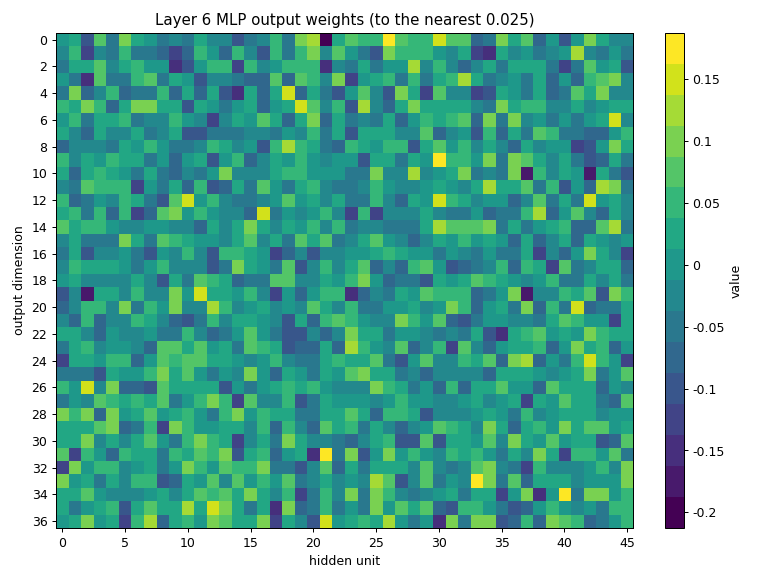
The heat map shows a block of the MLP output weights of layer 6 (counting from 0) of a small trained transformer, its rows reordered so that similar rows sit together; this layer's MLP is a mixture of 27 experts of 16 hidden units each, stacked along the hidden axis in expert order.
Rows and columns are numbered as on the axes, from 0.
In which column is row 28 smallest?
29
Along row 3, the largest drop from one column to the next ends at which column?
23
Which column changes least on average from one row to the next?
20
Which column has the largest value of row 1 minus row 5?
26
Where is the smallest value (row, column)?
0, 21
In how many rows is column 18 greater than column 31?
17
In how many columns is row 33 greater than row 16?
24
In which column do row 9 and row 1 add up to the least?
9
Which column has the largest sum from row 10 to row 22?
30
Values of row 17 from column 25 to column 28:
-0.075 -0.025 -0.075 0.05
